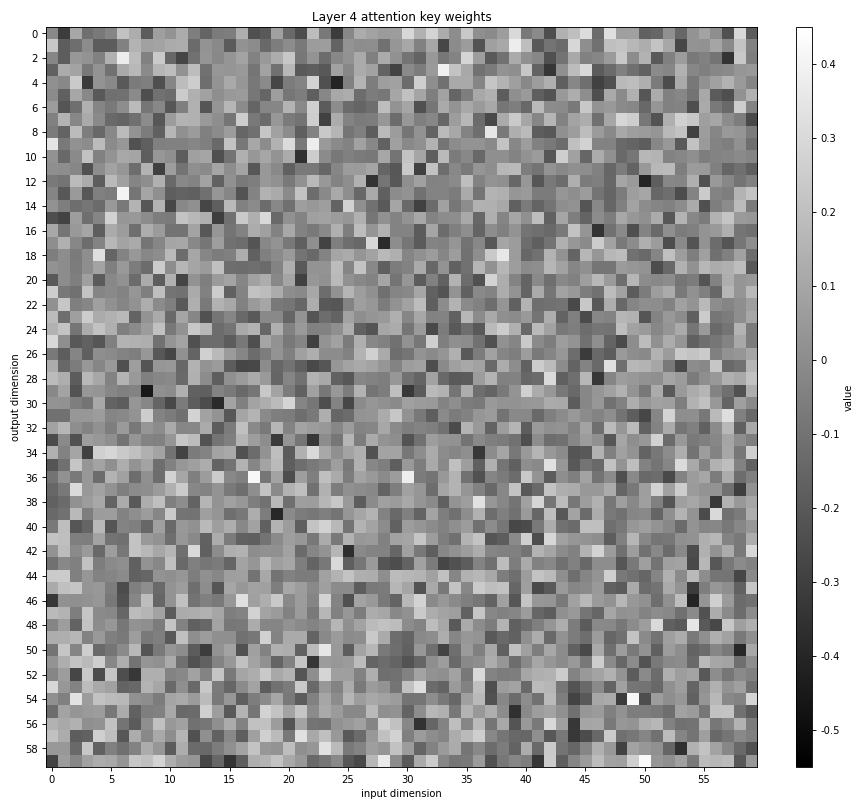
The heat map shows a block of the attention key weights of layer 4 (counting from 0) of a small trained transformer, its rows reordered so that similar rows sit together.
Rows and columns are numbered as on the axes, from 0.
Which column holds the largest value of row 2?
6
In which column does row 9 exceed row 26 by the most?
45
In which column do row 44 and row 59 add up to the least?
58
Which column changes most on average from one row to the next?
22
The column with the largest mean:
18
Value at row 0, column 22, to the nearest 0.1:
0.2
